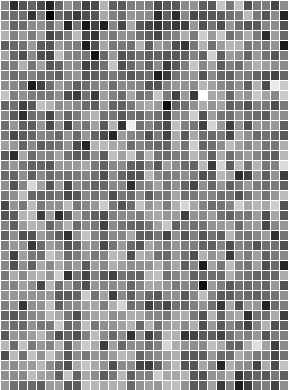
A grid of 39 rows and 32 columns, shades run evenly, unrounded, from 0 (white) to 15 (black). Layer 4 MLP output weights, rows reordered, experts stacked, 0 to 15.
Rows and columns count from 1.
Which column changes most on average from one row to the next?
32
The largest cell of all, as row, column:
2, 6
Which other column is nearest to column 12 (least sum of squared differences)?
16
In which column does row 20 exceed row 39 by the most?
13
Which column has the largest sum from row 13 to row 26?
12
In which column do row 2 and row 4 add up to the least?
28
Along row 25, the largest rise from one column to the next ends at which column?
4
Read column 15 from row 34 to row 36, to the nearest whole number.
12 7 5
